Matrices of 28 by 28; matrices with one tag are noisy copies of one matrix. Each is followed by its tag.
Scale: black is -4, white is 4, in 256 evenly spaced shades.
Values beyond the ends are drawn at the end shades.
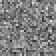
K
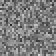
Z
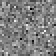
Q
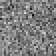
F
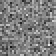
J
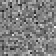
J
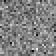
Q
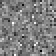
Q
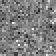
K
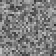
Q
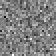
Z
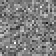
K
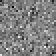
Q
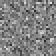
Q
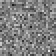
F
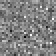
K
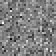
K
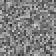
Z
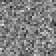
Q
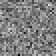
Z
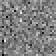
J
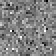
Q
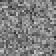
Q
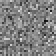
J
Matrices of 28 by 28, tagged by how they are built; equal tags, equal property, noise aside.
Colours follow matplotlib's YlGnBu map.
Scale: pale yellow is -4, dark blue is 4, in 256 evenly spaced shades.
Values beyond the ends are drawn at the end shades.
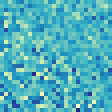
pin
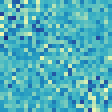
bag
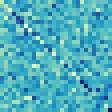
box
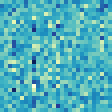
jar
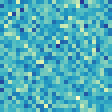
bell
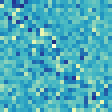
bag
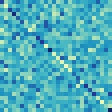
box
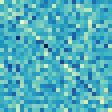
box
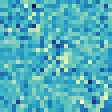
bag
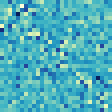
bag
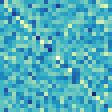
box
